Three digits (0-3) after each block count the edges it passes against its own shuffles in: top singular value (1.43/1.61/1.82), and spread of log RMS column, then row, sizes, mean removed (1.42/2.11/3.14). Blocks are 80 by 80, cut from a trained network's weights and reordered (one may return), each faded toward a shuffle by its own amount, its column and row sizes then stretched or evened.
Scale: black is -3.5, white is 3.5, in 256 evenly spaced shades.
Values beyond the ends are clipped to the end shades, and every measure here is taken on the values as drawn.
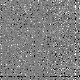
1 2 1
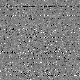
0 0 2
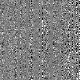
1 3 0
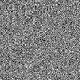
2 0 0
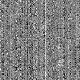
3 2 0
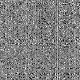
2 0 2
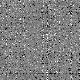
0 2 0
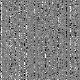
1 3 0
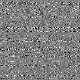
1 1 3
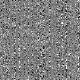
0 3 0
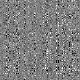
2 3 2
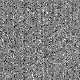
0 1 0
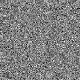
2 0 1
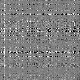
3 2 3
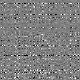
3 2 3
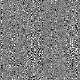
2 3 1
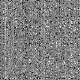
1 2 1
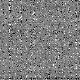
0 2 0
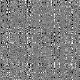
2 3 2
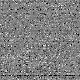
1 0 1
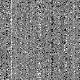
2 2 1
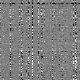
3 3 1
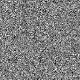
0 1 1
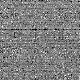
2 1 1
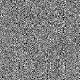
3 2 0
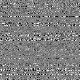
2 1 3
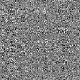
3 2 2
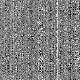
3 2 1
